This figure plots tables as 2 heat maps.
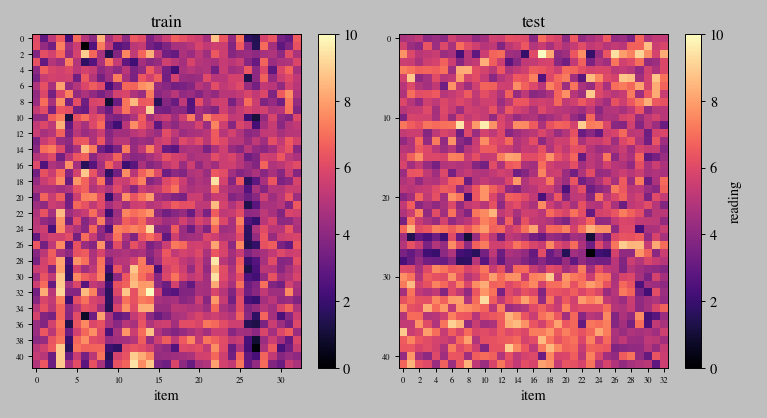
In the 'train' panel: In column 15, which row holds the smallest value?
8
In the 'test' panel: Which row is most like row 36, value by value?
15
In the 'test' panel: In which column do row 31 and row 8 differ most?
29
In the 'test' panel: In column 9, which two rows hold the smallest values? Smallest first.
27, 2
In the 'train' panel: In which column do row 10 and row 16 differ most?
4
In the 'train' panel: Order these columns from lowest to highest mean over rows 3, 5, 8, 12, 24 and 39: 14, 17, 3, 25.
17, 25, 14, 3
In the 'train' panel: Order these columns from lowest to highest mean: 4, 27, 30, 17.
27, 4, 30, 17
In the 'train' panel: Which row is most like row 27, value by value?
13
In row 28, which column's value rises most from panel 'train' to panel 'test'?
26
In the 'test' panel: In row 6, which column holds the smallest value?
5
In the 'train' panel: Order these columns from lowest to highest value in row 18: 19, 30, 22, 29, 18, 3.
30, 19, 18, 29, 3, 22
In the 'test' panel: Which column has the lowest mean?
30
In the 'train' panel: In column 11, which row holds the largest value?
32
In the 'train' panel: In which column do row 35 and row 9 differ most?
14
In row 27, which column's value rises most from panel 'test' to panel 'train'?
23
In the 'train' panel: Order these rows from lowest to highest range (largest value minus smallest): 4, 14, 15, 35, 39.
15, 4, 14, 35, 39
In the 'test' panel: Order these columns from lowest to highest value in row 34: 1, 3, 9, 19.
19, 1, 9, 3
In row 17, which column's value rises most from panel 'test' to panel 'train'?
6
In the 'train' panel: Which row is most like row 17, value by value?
2
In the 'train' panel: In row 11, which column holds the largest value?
3
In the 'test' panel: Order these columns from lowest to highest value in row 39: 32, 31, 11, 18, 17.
31, 32, 11, 17, 18
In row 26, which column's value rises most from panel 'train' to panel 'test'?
27
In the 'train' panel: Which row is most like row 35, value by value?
1
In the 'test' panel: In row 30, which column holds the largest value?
18
